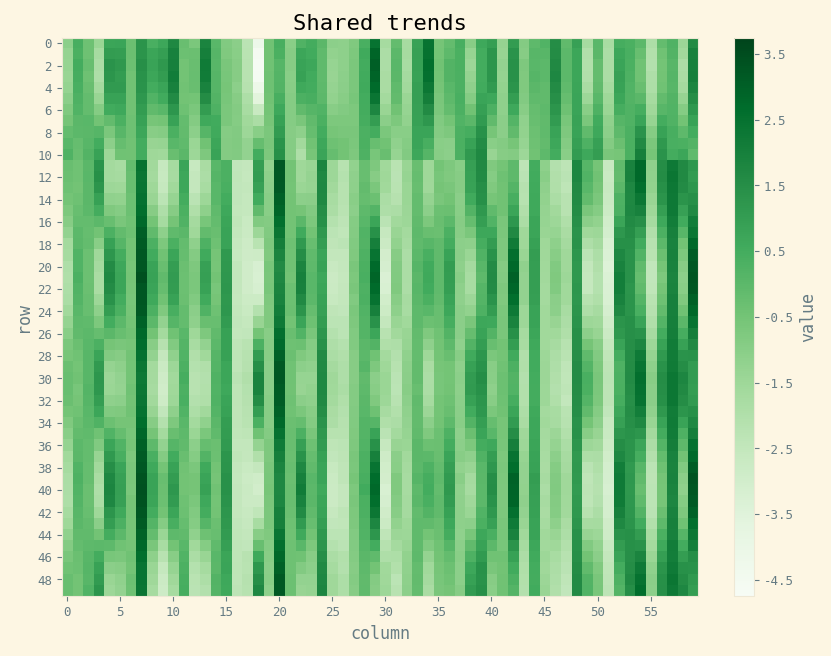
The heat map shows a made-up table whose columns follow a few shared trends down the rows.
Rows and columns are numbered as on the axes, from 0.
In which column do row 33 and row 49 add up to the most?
20
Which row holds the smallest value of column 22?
10
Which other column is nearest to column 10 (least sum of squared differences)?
13
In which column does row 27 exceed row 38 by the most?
18
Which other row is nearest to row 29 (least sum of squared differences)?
32
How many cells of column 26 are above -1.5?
11
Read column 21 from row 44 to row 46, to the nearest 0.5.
-0.5 -0.5 -0.5
